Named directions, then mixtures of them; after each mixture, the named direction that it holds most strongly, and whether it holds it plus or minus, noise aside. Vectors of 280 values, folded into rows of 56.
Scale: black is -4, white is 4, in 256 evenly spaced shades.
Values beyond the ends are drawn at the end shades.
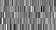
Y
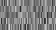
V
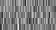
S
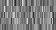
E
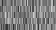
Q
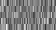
V, minus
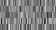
V, plus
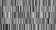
Q, plus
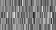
E, plus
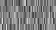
S, minus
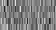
V, minus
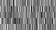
Q, minus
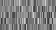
V, plus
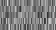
V, plus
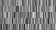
Q, plus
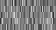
E, plus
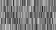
E, minus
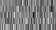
Q, minus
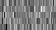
Y, minus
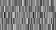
E, plus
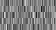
Y, plus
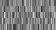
Y, plus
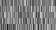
Q, plus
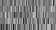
Q, plus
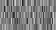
E, minus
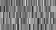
S, minus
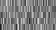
S, plus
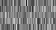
Q, plus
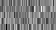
Y, minus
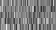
Q, minus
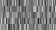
V, minus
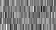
Y, plus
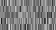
V, plus
